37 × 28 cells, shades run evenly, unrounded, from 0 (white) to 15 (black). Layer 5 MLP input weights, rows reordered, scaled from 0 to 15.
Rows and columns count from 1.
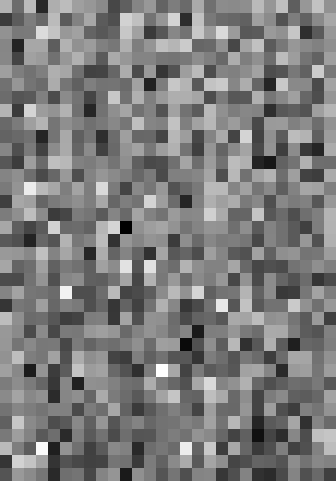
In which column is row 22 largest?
27
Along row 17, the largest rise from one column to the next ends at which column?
23
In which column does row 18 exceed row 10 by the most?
11
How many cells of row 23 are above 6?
21
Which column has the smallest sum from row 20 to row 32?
14
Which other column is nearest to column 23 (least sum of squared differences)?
8
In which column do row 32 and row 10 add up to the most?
22
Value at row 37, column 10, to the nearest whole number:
6
